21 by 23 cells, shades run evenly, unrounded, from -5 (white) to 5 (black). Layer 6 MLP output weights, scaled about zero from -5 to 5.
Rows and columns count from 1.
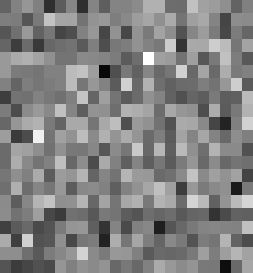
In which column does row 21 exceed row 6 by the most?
21
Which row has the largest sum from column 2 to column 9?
4
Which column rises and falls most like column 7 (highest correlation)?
22
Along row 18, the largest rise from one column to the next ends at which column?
15
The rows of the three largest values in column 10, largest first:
6, 19, 18
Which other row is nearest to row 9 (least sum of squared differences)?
2
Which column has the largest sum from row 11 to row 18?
9
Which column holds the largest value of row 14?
23
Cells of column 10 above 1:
7
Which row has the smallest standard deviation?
17
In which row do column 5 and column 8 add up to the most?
1
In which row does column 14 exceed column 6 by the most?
13
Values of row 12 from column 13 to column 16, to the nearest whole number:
-3 1 -2 1
